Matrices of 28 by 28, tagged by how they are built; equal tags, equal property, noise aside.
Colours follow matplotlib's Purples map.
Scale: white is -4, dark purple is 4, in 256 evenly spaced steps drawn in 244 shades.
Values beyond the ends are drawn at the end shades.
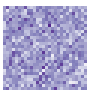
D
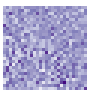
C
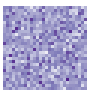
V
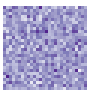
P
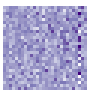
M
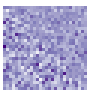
C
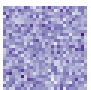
V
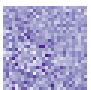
C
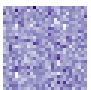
M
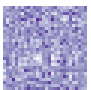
P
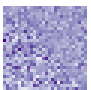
C
